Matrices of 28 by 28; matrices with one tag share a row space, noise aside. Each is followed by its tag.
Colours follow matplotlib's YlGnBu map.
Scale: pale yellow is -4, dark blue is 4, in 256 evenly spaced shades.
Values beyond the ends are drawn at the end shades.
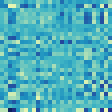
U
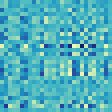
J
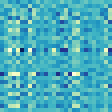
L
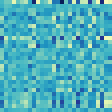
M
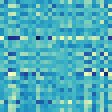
U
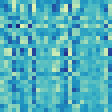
L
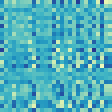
M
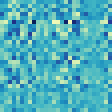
L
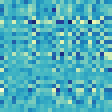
M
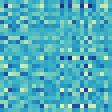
J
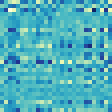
U
